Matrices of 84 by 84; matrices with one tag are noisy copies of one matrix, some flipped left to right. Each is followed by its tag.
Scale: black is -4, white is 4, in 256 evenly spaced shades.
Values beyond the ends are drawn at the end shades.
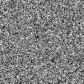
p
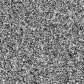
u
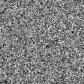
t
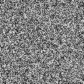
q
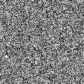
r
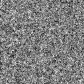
u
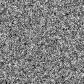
t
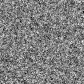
p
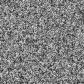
t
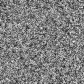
q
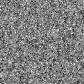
t
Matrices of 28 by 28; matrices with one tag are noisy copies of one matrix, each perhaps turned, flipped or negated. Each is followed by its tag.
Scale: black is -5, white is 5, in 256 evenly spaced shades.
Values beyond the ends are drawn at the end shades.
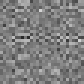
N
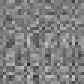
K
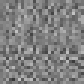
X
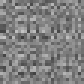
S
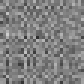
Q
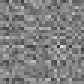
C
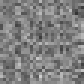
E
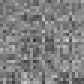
E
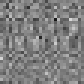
K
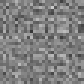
S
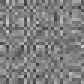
Q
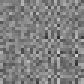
Q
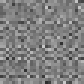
Q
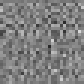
X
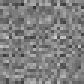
C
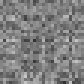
E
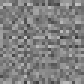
C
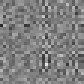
N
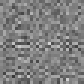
N
